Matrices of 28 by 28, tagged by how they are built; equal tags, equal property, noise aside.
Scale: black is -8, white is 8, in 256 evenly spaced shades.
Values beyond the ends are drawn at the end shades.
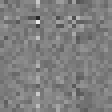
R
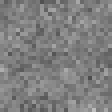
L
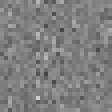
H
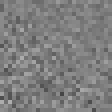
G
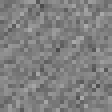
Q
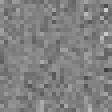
H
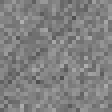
Q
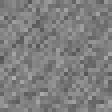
Q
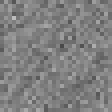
Q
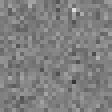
H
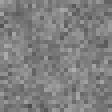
L
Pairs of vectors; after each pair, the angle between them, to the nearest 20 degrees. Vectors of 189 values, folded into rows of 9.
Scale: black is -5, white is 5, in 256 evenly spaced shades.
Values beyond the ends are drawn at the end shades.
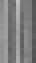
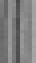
160 degrees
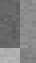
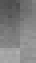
40 degrees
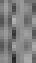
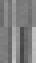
100 degrees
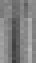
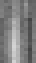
160 degrees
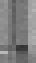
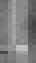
160 degrees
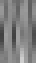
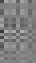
80 degrees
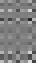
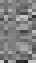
60 degrees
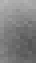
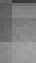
140 degrees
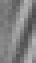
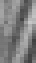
160 degrees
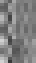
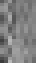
160 degrees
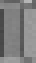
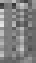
140 degrees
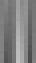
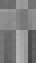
40 degrees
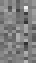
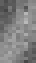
120 degrees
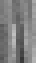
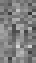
120 degrees
